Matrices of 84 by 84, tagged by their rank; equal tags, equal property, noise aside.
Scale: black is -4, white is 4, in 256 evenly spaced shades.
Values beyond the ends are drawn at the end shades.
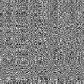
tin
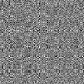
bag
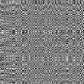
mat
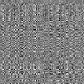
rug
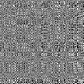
bag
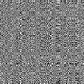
tin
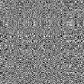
tin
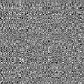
bag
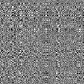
bag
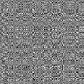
tin
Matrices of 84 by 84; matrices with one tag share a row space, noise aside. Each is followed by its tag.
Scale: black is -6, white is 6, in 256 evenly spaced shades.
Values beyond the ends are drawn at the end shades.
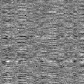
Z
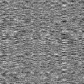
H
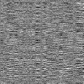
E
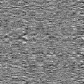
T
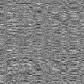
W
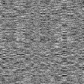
H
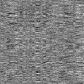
E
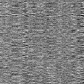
T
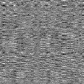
H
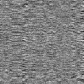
T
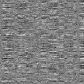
Z
